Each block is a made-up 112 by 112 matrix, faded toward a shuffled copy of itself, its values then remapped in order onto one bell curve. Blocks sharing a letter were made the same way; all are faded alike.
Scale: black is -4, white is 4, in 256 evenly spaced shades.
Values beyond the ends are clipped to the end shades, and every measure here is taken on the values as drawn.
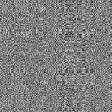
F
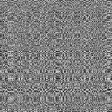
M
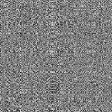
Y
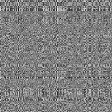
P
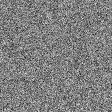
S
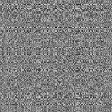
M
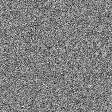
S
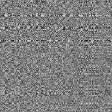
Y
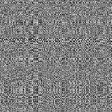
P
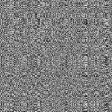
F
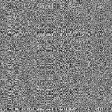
Y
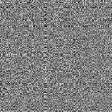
Y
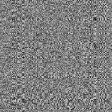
Y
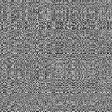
M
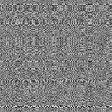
M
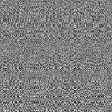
M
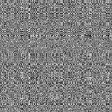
P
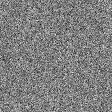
S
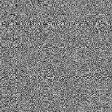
Y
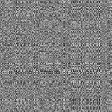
P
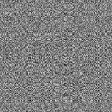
F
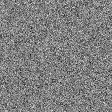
S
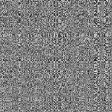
Y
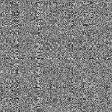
Y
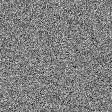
S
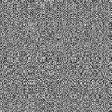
F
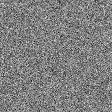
S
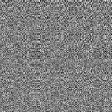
F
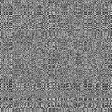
P
